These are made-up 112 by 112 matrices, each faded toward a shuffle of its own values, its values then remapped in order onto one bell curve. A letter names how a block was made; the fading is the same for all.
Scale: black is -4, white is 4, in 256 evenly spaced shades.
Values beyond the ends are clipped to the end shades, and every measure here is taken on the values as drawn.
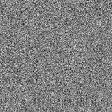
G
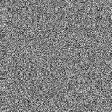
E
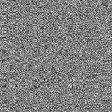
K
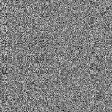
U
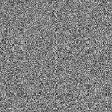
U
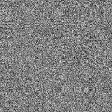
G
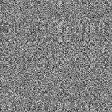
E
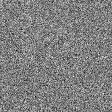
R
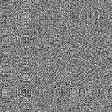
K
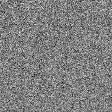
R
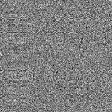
E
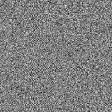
E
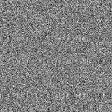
E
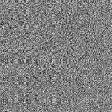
K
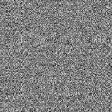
U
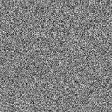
E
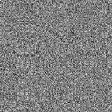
E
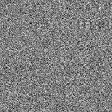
G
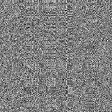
U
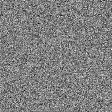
R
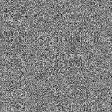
U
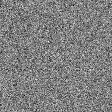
R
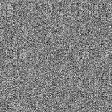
G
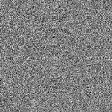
E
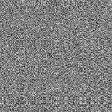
K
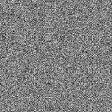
E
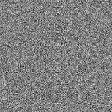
E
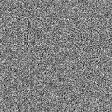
G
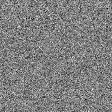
R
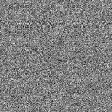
G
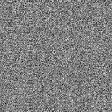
G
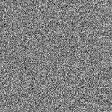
G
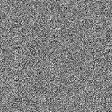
E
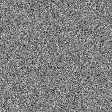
R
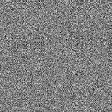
E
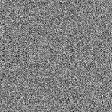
E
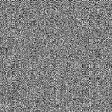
K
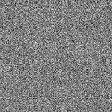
G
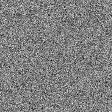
R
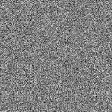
U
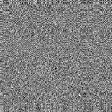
K
